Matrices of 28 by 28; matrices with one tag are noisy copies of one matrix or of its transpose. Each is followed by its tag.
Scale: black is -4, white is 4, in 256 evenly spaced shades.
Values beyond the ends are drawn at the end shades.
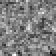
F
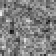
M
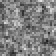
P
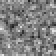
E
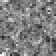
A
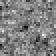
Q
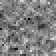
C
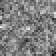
F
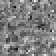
C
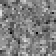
M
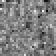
Q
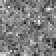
A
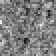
C
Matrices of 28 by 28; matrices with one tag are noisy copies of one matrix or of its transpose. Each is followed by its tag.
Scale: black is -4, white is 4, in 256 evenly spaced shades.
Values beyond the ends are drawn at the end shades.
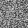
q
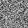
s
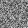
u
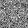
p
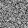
u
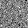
s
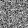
p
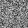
q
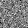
s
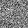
q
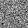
q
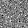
s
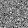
u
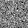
q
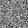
q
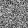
q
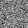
q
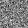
s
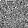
q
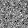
p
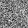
s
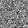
s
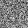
u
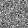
q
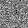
u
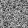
p
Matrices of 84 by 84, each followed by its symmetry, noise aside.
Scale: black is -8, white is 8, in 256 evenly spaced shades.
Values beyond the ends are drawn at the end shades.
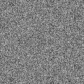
mirrored top to bottom.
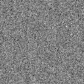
same after a half turn.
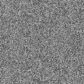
mirrored top to bottom.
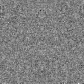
mirrored left to right.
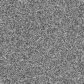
symmetric.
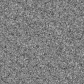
symmetric across the other diagonal.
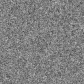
symmetric across the other diagonal.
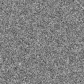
symmetric across the other diagonal.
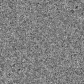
symmetric across the other diagonal.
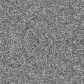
mirrored top to bottom.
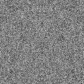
mirrored left to right.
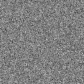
antisymmetric.
